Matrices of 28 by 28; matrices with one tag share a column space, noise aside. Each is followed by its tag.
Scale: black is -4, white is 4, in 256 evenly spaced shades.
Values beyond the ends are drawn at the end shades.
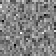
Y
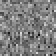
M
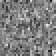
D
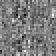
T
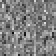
M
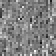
T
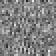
D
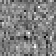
M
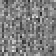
T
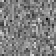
D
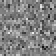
Y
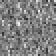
D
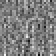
T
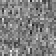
D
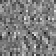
M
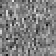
D
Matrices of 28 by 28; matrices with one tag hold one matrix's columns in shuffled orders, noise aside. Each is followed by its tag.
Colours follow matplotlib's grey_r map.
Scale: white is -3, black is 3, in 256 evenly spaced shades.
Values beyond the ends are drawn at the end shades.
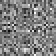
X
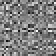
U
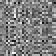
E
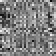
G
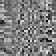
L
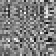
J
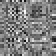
J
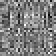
G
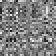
J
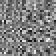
L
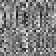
G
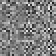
U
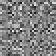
U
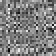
X
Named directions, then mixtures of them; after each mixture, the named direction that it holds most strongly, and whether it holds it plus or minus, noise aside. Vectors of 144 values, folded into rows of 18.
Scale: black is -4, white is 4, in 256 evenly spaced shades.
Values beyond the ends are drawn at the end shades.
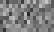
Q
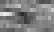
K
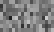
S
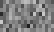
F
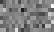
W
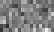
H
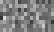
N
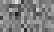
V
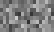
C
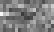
K, plus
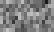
C, minus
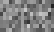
S, minus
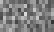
N, plus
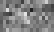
K, minus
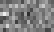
Q, plus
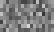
F, minus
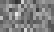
V, minus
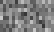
N, minus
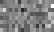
W, plus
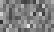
F, minus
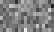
V, minus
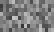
S, plus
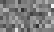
W, plus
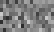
S, plus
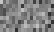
W, minus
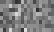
V, minus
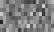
F, minus
